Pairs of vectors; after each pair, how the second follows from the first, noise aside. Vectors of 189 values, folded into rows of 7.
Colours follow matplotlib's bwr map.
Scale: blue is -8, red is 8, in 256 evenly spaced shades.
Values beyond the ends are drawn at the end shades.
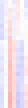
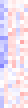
wrapped around, negated.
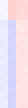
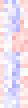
wrapped around.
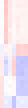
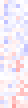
negated, partly zeroed.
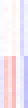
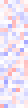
shuffled.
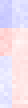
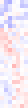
partly zeroed.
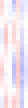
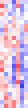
scaled up.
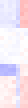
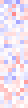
shuffled.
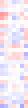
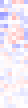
negated, partly zeroed.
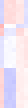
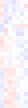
negated, shrunk.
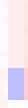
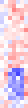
scaled up.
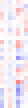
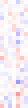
negated, partly zeroed.
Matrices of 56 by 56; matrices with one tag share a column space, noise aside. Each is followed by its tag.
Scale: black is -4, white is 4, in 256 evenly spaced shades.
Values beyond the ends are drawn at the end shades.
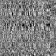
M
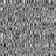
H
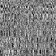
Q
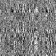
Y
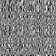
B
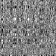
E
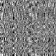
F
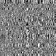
H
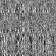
Y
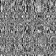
B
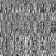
Y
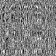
Q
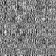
E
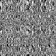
B
